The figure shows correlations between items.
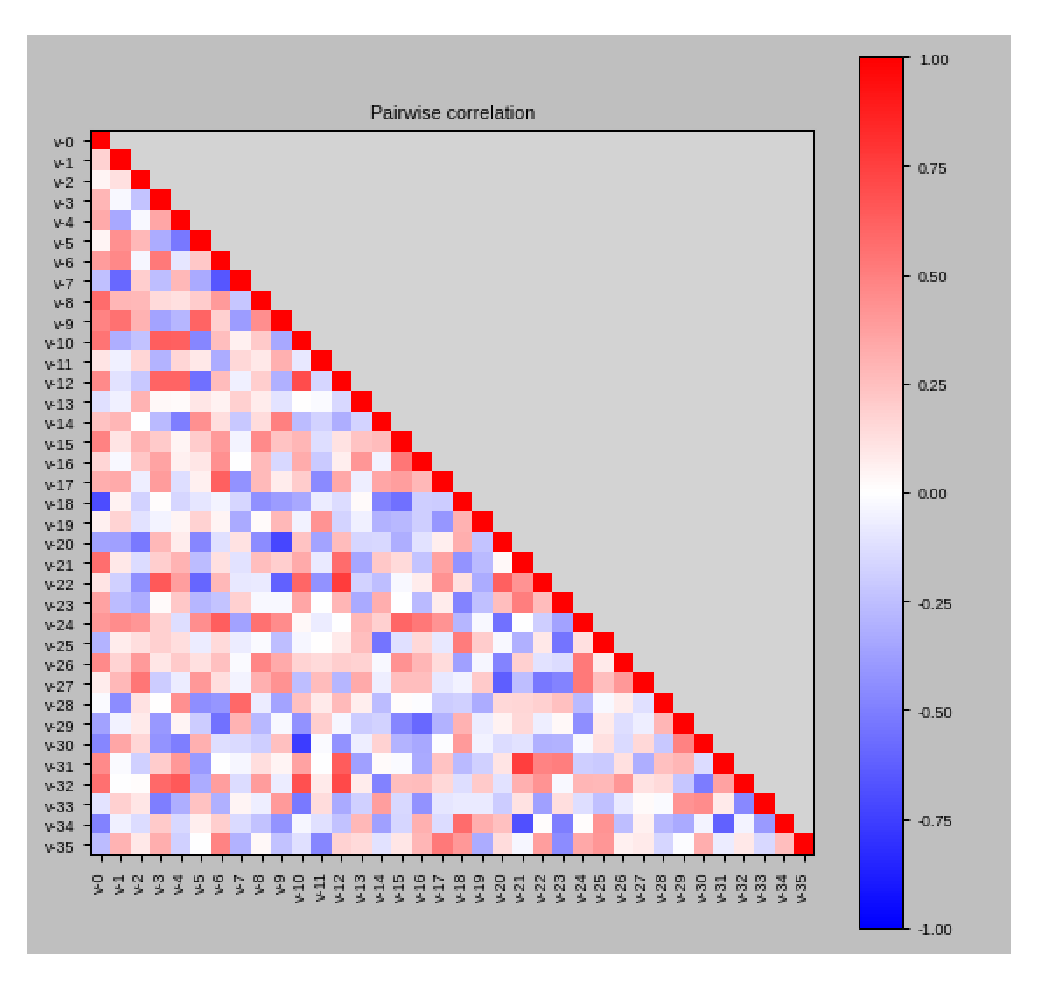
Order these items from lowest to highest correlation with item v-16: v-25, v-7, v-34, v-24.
v-7, v-25, v-34, v-24
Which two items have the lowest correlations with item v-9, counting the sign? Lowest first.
v-20, v-22
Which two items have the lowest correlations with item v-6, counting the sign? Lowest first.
v-7, v-29
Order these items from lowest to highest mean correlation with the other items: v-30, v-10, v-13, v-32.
v-30, v-13, v-10, v-32
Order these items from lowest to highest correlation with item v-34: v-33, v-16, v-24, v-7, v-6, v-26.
v-33, v-26, v-7, v-24, v-6, v-16
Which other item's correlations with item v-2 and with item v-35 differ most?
v-22
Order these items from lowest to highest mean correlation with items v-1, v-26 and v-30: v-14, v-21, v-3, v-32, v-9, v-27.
v-3, v-32, v-21, v-14, v-27, v-9
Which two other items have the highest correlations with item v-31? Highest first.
v-21, v-12
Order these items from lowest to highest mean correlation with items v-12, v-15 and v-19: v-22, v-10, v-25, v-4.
v-25, v-22, v-4, v-10
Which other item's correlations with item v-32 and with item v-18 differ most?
v-0
